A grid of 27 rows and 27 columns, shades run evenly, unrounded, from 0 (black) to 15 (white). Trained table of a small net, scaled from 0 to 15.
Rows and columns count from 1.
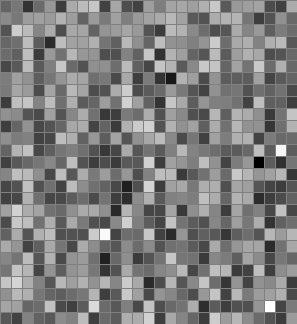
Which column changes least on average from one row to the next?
4
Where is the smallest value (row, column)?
14, 24
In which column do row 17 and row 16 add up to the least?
12
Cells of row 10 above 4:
24
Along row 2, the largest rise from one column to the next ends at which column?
20
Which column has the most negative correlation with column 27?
3
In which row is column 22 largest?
15
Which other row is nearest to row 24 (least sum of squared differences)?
18
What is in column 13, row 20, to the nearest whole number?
6
